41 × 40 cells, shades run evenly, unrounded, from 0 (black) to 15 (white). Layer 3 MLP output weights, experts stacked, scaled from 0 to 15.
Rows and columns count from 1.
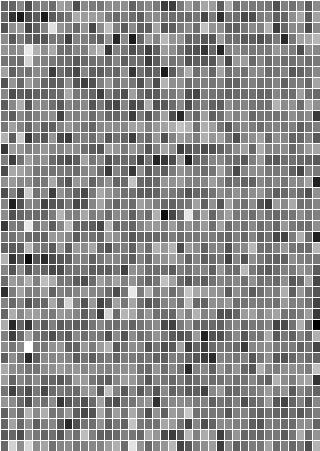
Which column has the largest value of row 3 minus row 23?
7
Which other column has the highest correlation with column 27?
26
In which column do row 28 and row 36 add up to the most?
9
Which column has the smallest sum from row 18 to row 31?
2
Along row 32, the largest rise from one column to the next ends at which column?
4
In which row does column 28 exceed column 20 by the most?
15
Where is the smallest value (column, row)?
40, 30
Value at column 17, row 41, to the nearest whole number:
13
